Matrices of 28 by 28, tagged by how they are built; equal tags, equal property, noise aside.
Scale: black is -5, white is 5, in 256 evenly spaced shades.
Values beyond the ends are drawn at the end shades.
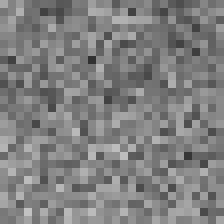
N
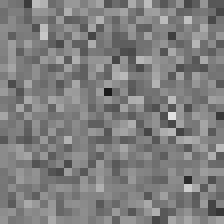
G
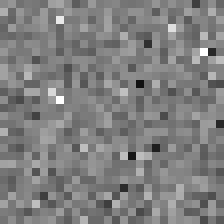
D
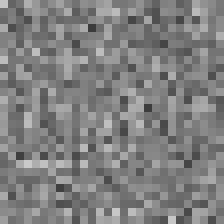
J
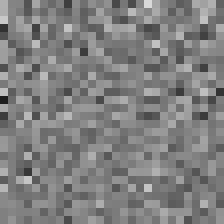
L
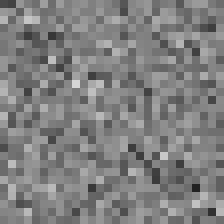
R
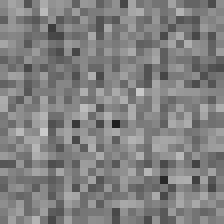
J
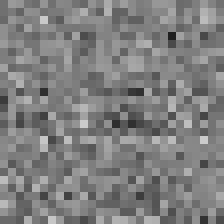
L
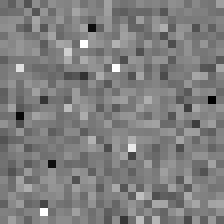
D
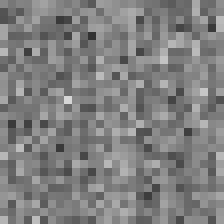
J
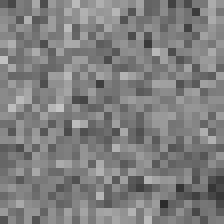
N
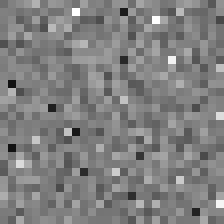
D
